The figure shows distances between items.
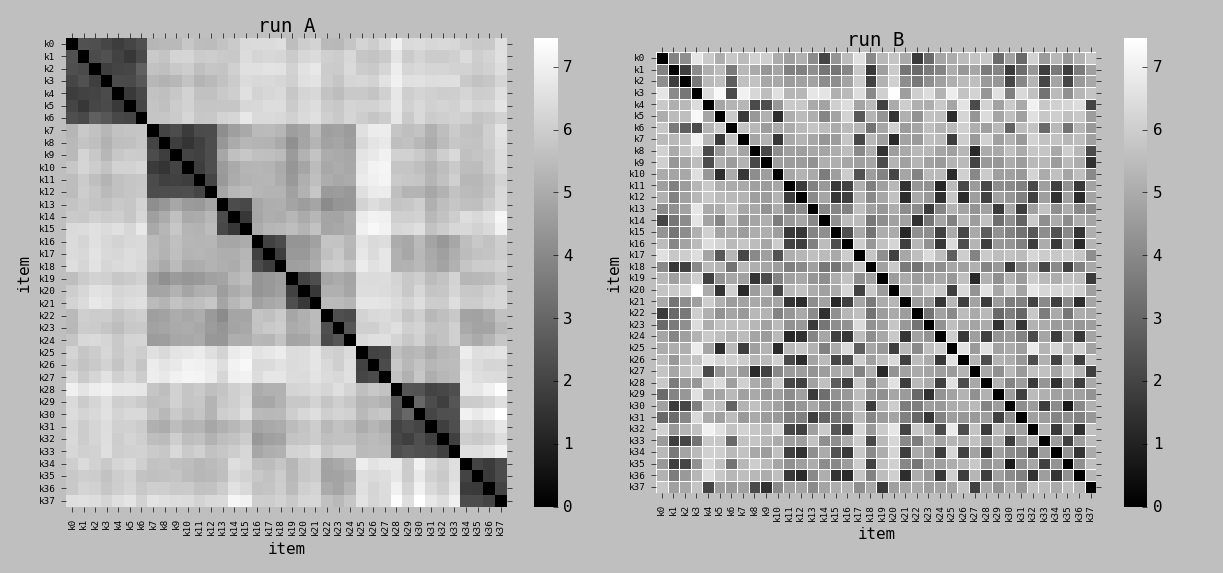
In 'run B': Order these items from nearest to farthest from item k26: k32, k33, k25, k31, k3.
k32, k31, k33, k3, k25
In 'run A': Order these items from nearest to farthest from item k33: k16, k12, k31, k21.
k31, k16, k12, k21
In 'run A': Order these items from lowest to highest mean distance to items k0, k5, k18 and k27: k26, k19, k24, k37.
k26, k19, k24, k37
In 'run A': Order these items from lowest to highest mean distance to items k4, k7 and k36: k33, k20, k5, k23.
k5, k23, k20, k33
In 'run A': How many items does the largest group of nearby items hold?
7
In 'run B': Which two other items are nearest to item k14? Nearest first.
k22, k0
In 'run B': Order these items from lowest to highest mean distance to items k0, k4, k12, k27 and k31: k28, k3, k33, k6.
k28, k33, k6, k3
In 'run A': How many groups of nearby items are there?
9
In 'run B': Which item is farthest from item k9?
k0
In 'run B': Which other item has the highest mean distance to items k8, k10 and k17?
k3
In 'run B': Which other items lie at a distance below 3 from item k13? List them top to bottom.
k23, k29, k31
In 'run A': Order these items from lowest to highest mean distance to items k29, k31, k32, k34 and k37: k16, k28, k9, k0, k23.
k28, k16, k23, k9, k0
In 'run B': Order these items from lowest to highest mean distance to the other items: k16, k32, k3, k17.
k16, k32, k17, k3
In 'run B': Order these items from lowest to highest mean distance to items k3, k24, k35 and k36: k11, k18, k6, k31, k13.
k11, k18, k6, k31, k13
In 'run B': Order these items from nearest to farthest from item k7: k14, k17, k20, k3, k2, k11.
k20, k17, k14, k11, k2, k3
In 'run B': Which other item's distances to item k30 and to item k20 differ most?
k35
